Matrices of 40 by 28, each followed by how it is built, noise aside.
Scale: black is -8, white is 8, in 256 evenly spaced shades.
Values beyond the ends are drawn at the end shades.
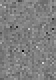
sparse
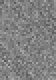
Toeplitz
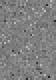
sparse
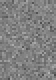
noise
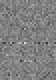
uneven rows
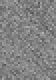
Toeplitz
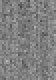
blocks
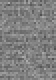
blocks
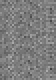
repeating rows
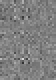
low rank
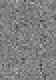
uneven columns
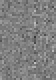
uneven columns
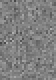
low rank
